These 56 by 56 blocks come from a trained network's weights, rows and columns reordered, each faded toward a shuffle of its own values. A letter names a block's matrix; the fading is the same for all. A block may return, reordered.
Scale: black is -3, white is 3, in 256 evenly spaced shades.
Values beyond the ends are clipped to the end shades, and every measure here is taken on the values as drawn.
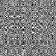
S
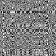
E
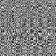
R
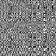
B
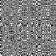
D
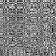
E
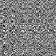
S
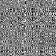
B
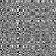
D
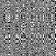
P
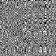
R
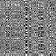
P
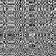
E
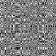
D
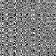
D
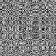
R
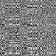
D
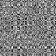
R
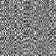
D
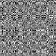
B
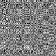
S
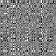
D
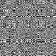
E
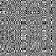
P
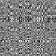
D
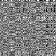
S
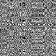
S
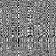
P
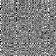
B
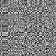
E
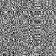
S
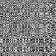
E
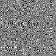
R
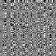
D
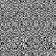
S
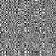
D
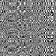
D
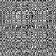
E
